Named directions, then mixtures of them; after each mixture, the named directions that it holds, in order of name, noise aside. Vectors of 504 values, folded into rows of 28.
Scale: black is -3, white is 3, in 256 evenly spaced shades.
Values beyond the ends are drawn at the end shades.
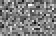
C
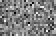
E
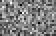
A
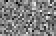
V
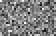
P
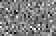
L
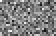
P.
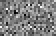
E, L.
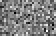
E, V.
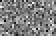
E, L.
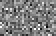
C, L, V.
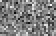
A, E, V.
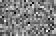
E.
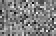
C, E.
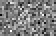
A, C, P.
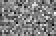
A, E, V.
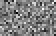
L, P, V.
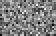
A, E.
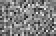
A, C, E.
